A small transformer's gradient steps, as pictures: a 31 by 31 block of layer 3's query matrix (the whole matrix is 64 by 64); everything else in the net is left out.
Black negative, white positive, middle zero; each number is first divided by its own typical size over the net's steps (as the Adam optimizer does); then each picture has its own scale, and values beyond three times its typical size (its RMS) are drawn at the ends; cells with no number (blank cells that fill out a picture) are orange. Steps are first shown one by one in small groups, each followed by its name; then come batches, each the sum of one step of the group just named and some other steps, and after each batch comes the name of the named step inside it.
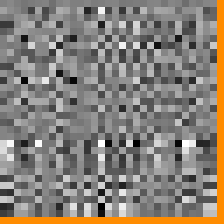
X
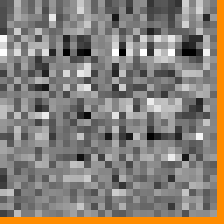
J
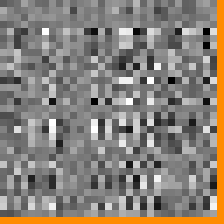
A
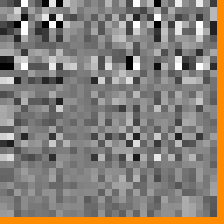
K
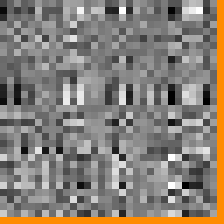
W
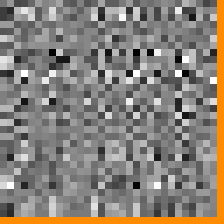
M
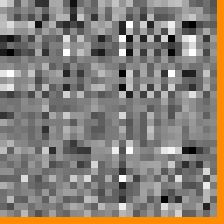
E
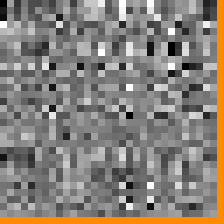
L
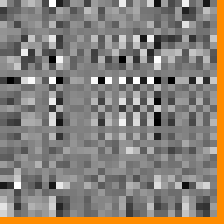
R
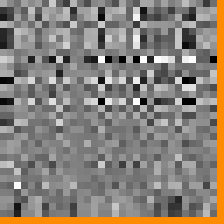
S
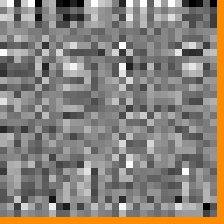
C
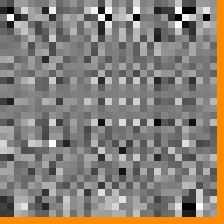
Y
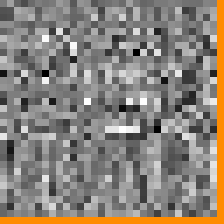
M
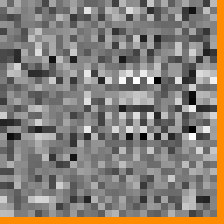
R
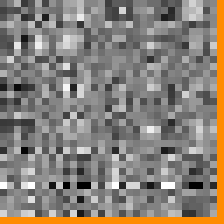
W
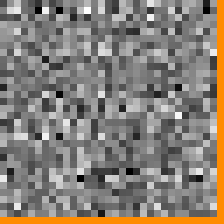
L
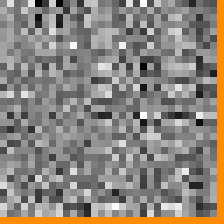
C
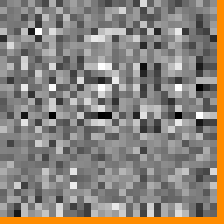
S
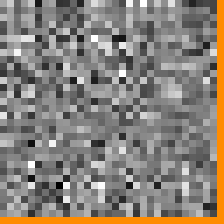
C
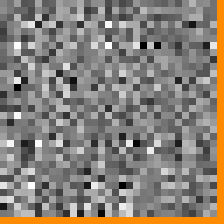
X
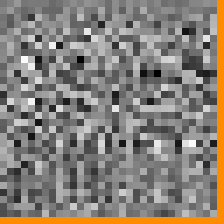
X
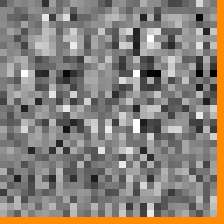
A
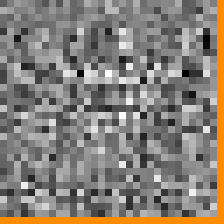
A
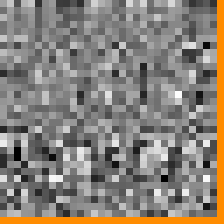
C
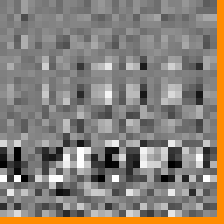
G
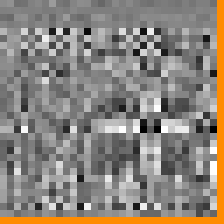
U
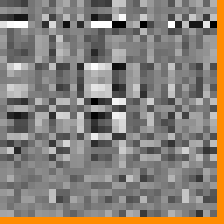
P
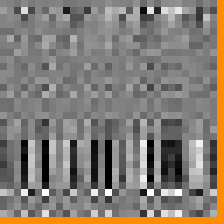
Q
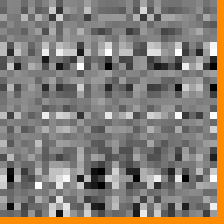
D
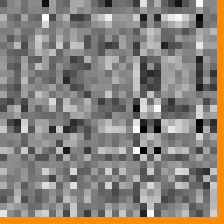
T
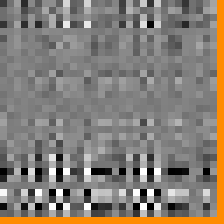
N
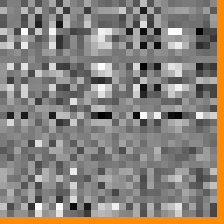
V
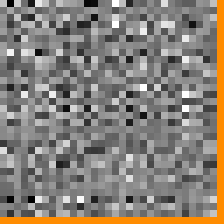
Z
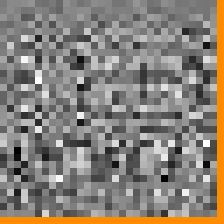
G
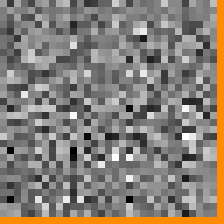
Z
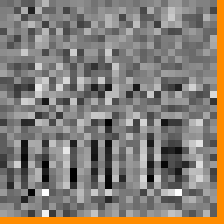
Q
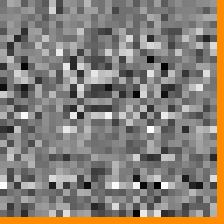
D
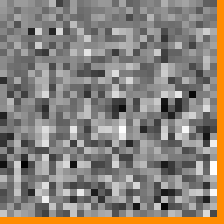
U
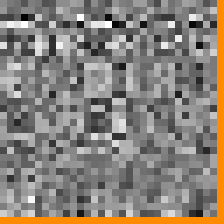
P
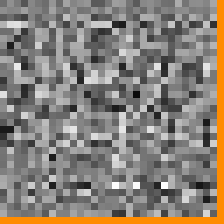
P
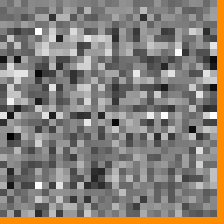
D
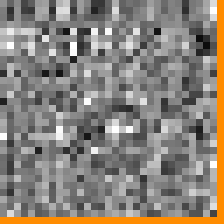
U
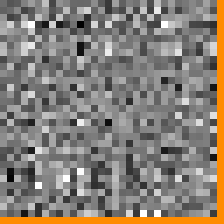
D
